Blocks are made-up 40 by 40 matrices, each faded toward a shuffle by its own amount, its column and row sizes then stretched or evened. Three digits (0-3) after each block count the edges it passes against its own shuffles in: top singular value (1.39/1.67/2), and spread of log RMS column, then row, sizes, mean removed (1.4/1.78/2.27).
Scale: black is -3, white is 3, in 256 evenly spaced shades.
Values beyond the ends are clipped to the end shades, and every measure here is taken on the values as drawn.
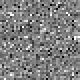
1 0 2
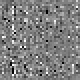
1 3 2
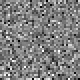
0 0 2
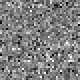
1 0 1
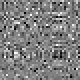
3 0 2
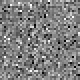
0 2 0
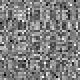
3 0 0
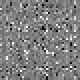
1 3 1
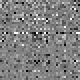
1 2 3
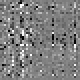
2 3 2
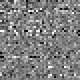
1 0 3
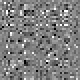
3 2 1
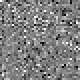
1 2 1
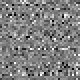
1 0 3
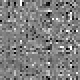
2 3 2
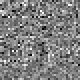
1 0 2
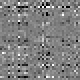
3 3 3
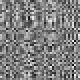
3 3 1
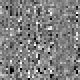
1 3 1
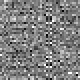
3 2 0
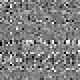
2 1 3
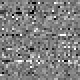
0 1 3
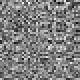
3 0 2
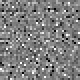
1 0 0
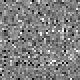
1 0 1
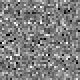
0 1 1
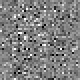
1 2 1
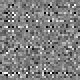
2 1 3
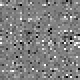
1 2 2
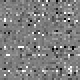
0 2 3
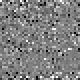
1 0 3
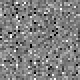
0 1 0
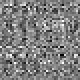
3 1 3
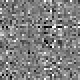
2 3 2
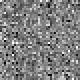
1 3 1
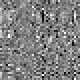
2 2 0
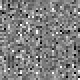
0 3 0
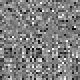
3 1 1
